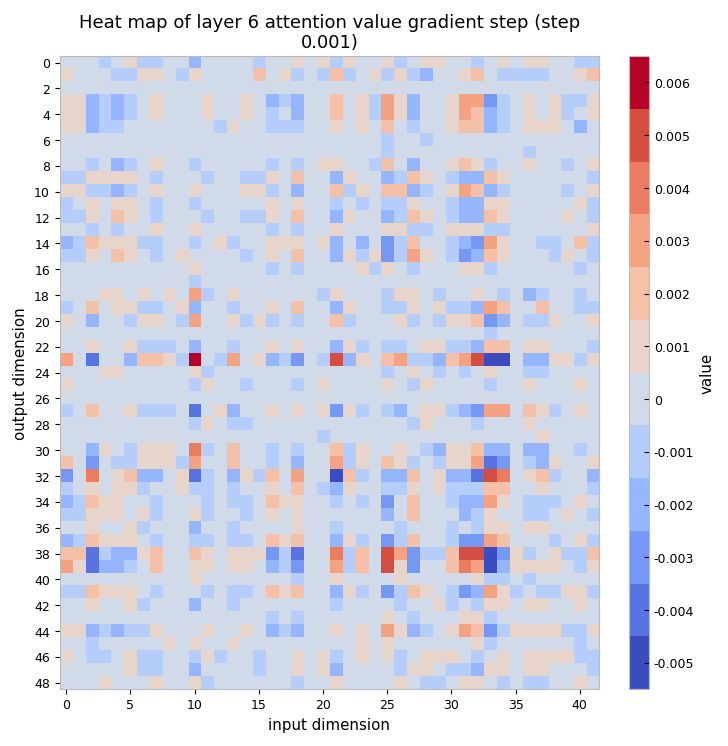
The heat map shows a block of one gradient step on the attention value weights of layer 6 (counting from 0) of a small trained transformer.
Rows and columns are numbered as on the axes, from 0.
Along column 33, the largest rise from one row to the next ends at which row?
32
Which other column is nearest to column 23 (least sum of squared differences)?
38
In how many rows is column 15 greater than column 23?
10
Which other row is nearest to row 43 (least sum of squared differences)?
16
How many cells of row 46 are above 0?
15
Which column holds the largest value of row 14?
33
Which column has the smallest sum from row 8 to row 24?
25
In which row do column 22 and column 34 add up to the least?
23
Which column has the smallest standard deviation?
19
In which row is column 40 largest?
14
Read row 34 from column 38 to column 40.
-0.001 0 0.001
